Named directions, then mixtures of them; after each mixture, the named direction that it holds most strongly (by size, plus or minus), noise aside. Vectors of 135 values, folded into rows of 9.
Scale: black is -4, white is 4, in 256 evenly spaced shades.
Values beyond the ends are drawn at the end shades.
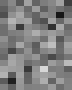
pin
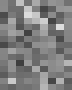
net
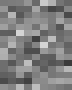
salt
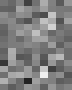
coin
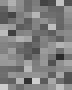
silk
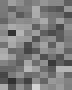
salt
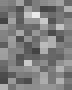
net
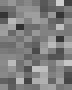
pin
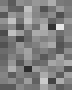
net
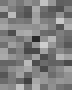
salt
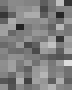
pin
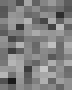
pin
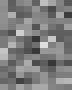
salt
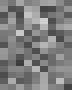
net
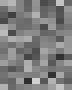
silk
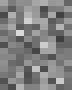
net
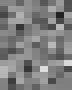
pin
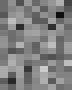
pin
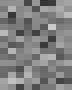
salt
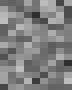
silk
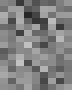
net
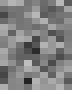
silk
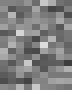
salt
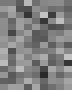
coin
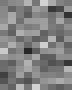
salt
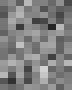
pin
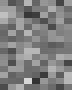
silk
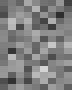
pin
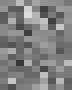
net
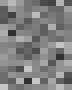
silk
